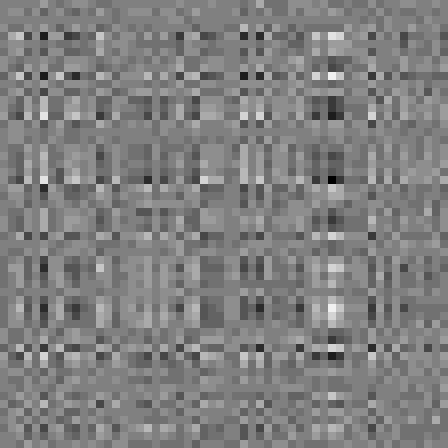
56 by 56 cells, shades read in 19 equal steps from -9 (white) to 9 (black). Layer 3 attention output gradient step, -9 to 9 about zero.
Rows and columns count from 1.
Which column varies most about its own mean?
42
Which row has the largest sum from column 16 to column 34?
5
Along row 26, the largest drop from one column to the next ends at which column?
32
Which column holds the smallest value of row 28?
47
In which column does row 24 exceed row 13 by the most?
6
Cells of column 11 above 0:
14
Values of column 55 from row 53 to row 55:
-3 1 1
